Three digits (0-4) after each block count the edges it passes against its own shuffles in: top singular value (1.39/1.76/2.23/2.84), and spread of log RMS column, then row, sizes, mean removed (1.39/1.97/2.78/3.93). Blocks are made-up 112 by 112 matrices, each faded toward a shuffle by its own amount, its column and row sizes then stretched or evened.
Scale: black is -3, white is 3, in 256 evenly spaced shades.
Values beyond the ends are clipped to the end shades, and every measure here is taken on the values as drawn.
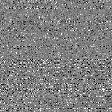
3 0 3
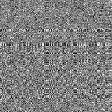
4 1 3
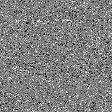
0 0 2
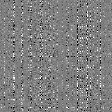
3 4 2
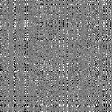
4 4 3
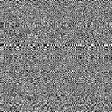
4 1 3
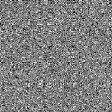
3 1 2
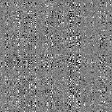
1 4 3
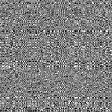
4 1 3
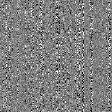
2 4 0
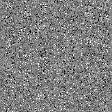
0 2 0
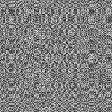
4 0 1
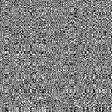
4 2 1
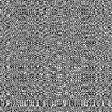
4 1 3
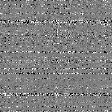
1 2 4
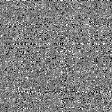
2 2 3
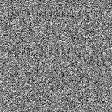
2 0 0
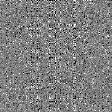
3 3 2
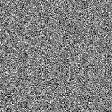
2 1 0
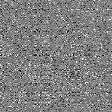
3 0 2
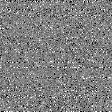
0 1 3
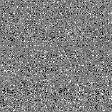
0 2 3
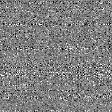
2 1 3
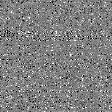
0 2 3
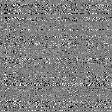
0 2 4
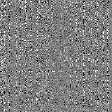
0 4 2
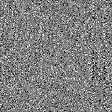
2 1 0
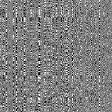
4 4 1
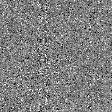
0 2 0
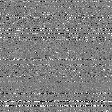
3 0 4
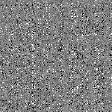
0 3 2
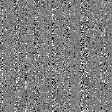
1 4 1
